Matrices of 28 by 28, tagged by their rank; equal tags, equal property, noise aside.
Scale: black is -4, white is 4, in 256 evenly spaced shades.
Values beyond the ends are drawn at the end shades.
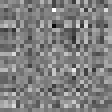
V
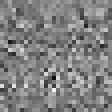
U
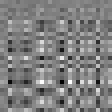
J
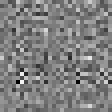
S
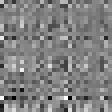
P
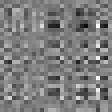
P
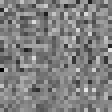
U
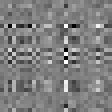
J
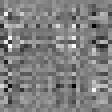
P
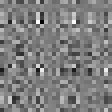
V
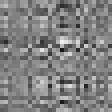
P
